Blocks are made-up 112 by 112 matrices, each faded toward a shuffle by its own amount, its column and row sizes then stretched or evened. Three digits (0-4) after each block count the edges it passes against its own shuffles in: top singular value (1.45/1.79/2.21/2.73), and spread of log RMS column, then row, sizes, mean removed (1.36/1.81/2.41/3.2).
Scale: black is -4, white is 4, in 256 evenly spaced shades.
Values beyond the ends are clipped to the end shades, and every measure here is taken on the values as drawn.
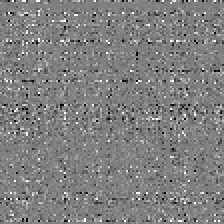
2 3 4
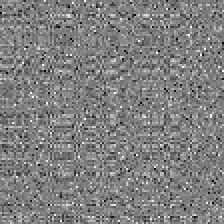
4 0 2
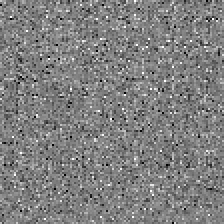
2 1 1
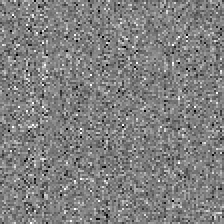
1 3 0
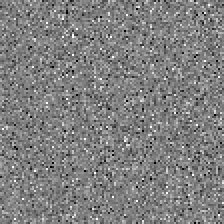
1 2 0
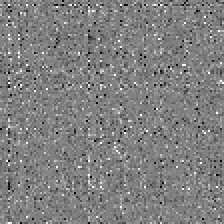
3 2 2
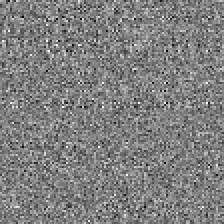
2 1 3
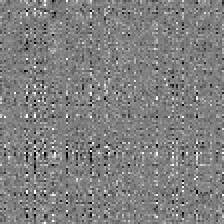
4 4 3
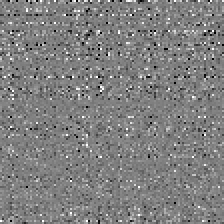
1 3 4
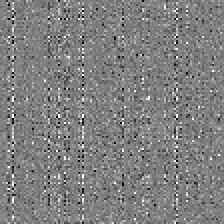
4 4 2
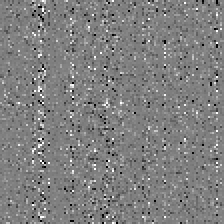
0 4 1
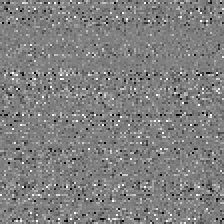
1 0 4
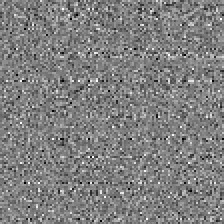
3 1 3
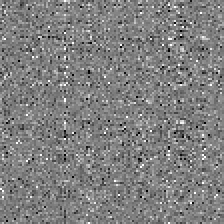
3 2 2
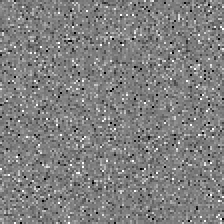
0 1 0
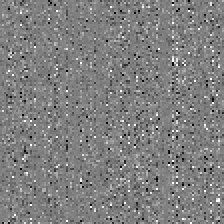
1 4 0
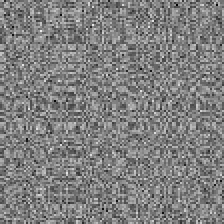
4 0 0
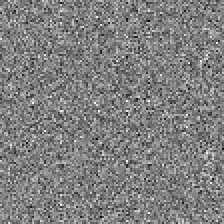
2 2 0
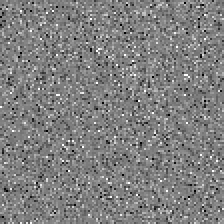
0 0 0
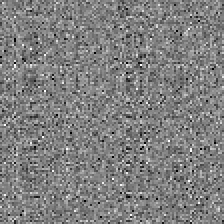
3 2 1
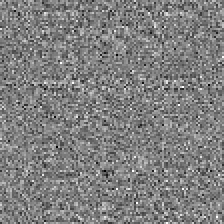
3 1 2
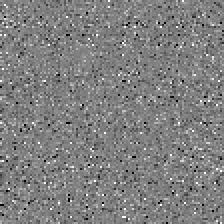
0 1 2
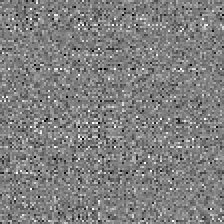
3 1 3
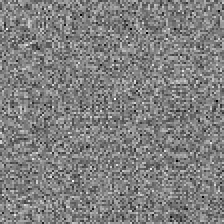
3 0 0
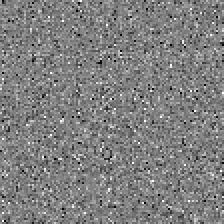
0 2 1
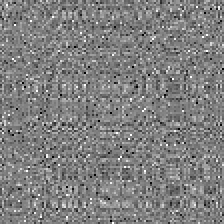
4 0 1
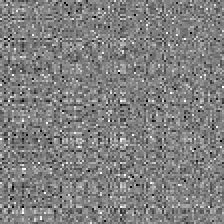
4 2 2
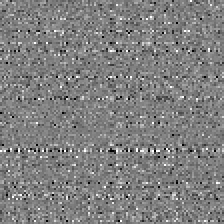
3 1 4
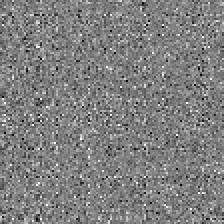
3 2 2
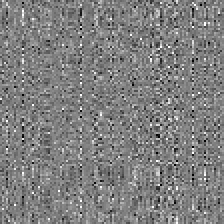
4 4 0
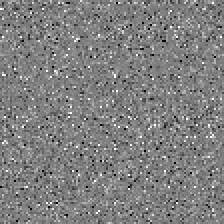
1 0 2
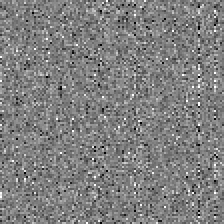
2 3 0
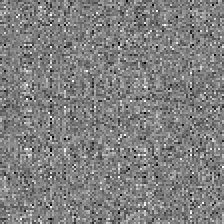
3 3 2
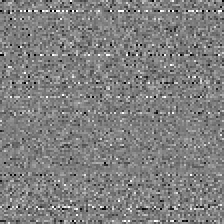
2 0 4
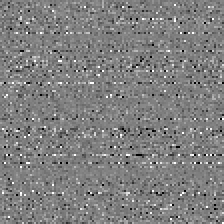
2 1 4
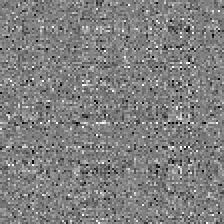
3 2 3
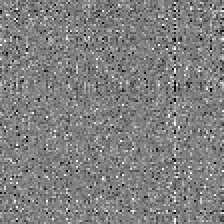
3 3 2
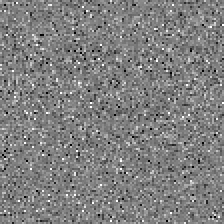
1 0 1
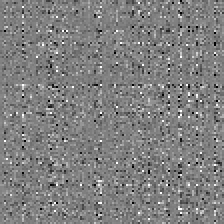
1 4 3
